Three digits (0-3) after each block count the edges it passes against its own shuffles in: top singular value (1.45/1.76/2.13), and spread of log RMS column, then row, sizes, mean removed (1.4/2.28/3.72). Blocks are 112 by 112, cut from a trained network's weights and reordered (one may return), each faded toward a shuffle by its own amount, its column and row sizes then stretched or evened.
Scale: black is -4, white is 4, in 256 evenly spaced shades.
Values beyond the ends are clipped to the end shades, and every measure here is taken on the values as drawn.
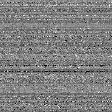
3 0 2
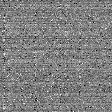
2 1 0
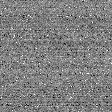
1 0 1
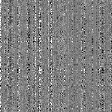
3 3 1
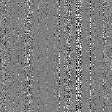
2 3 0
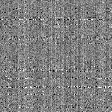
2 0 2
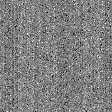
1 1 0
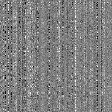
3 3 1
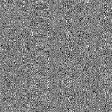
2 2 0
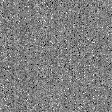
0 1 0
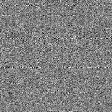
2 0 2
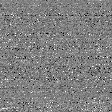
0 0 2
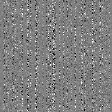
0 3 0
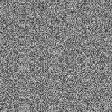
3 0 0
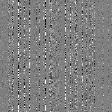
2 3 0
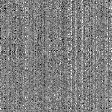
3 2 1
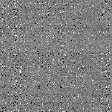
0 2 1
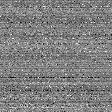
3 0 2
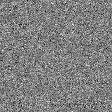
0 0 1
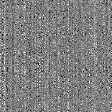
2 2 1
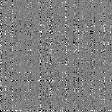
1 3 2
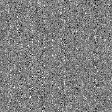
0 2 0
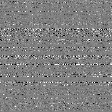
1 0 3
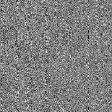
2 2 0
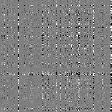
3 3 2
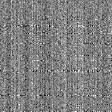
3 1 2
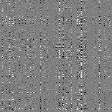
2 3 2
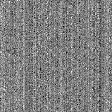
3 2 0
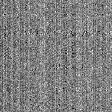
3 1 1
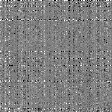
3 2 2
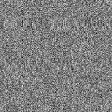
2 1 0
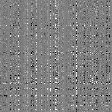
3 3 2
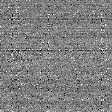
2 1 1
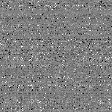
0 1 2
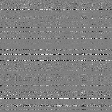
3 1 3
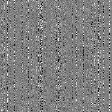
1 3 0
